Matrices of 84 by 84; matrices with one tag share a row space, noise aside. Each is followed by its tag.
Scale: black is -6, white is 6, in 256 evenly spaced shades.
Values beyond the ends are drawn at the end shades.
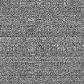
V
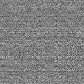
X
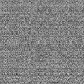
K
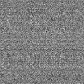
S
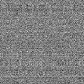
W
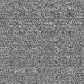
X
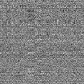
V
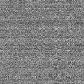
X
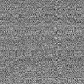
X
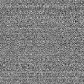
W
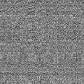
V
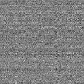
X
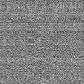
V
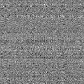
S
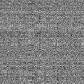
V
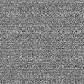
W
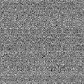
S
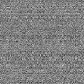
W
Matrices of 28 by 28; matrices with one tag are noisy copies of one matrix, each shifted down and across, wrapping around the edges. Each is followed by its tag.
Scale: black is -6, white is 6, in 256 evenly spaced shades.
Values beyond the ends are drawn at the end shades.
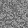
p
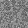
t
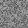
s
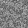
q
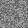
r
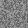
t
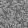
q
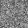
p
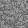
p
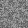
r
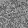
q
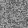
r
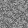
p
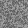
q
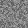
s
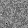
q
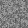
p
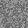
t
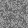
r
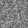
t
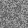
r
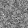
q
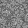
p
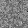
p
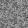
r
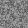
r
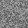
s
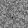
q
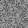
t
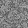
q
